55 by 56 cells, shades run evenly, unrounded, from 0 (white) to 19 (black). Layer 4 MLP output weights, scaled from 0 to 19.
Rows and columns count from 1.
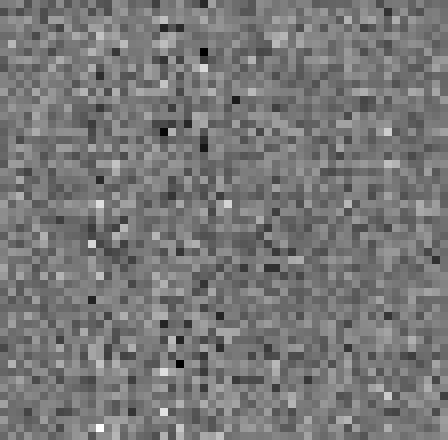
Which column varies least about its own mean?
18
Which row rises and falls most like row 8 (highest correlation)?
17
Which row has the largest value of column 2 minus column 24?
31
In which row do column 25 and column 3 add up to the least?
48
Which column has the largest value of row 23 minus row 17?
22
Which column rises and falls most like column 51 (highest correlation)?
16
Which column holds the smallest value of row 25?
3
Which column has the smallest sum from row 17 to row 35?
49
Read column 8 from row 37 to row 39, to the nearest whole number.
11 9 11
